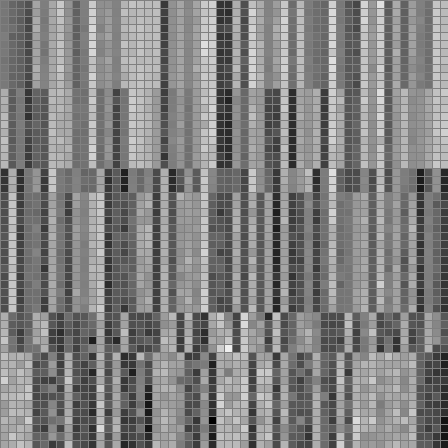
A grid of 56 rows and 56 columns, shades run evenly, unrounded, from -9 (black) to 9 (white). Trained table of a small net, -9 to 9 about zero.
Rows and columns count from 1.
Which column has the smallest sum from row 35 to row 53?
56
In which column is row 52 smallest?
19
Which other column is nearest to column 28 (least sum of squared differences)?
29
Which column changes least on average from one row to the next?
11
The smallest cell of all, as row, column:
53, 27
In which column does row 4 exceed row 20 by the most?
35
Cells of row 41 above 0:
22
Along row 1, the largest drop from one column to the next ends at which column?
28
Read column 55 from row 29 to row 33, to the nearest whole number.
-2 -2 -2 -2 -2
